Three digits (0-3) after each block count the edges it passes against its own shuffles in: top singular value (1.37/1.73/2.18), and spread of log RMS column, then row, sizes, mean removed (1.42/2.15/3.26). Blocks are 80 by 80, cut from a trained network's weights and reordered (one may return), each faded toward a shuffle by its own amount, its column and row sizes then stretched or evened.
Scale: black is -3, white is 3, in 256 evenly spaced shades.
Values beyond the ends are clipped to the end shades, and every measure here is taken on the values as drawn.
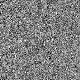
0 1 0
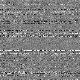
2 1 3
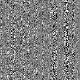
0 3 0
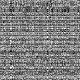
3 2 0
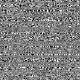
0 1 3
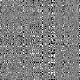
3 3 2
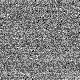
0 0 0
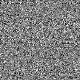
0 0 2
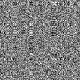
3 1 1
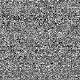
0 1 2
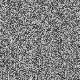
1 1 0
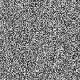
2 1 0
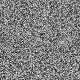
0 0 1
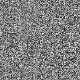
0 2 2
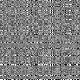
3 1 3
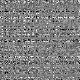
1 2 3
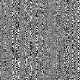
2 3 0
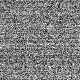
1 1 0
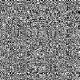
2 2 2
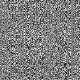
0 3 0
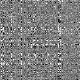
1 3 2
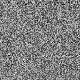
1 0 1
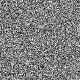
1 0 1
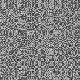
3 0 0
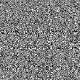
1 1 2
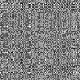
3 2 2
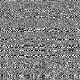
3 0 3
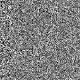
1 2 0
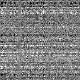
3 2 2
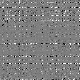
2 2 3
